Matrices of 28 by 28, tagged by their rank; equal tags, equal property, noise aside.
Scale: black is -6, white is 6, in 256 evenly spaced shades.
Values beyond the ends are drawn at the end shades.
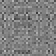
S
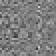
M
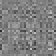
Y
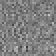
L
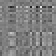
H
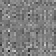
M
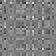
S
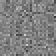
Y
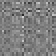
S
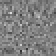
M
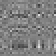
S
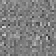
L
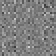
M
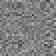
M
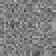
M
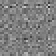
Y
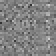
L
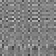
S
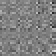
Y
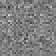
M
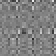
S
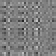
H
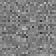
M
